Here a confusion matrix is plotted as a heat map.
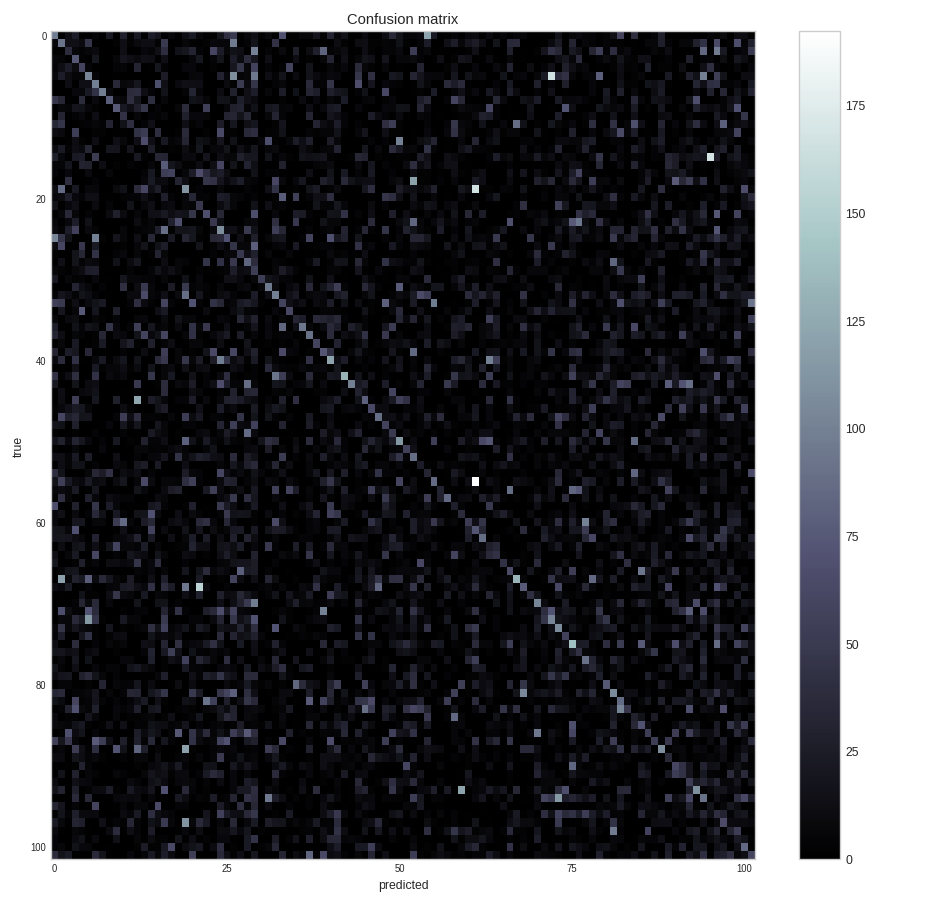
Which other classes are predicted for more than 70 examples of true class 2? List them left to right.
29, 39, 94, 96
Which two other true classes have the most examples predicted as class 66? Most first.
56, 23
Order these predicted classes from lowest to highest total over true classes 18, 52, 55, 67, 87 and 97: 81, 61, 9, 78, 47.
9, 47, 81, 78, 61
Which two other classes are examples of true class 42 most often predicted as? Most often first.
32, 96
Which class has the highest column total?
29
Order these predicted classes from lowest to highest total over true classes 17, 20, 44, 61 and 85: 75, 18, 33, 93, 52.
18, 93, 52, 33, 75
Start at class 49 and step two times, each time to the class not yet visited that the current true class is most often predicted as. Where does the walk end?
81
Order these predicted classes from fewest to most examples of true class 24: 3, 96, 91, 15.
15, 91, 3, 96
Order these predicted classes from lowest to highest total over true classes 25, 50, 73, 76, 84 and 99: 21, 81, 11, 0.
11, 21, 81, 0
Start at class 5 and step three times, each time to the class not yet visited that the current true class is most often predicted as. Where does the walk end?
82
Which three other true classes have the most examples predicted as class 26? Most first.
5, 1, 81
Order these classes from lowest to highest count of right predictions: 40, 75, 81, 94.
94, 81, 40, 75
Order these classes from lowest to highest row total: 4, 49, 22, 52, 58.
49, 4, 58, 52, 22
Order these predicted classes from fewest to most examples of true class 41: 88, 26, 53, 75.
53, 26, 88, 75
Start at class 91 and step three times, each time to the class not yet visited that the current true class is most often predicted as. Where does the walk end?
96
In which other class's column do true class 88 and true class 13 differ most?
19
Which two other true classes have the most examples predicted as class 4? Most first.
34, 26
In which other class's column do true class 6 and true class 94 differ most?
73
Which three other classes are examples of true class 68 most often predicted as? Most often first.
21, 19, 47
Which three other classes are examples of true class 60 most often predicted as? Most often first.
77, 10, 32
